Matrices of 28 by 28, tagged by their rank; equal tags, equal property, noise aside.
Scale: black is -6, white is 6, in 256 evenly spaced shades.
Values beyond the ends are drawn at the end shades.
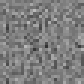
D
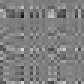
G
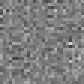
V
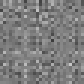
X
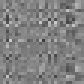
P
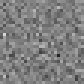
V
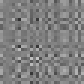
G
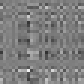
G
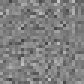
D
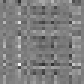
G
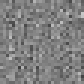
V
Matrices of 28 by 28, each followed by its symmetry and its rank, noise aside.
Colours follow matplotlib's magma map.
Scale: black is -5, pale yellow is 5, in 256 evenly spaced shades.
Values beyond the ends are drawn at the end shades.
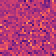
antisymmetric, rank eight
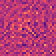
symmetric, rank four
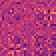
symmetric, rank four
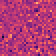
antisymmetric, rank six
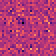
symmetric, rank four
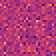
antisymmetric, rank four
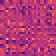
no symmetry, rank four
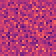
antisymmetric, rank six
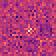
symmetric, rank six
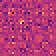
symmetric, rank six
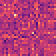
symmetric, rank four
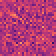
no symmetry, rank six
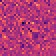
symmetric, rank six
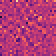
antisymmetric, rank six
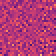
antisymmetric, rank six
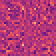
no symmetry, rank six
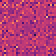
symmetric, rank six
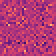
symmetric, rank six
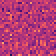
no symmetry, rank six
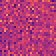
no symmetry, rank eight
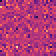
no symmetry, rank four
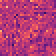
symmetric, rank eight
